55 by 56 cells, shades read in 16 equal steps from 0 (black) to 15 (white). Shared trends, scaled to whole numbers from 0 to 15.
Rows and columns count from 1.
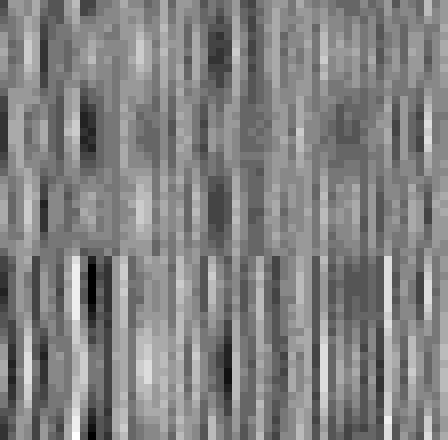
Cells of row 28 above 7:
37
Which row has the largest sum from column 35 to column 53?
7
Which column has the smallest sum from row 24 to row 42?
12
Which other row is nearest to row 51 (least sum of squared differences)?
42
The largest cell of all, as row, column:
55, 10
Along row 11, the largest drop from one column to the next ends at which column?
6
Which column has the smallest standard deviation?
39
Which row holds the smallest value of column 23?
25
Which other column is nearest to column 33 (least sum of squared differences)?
15
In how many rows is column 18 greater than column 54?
26
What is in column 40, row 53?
4
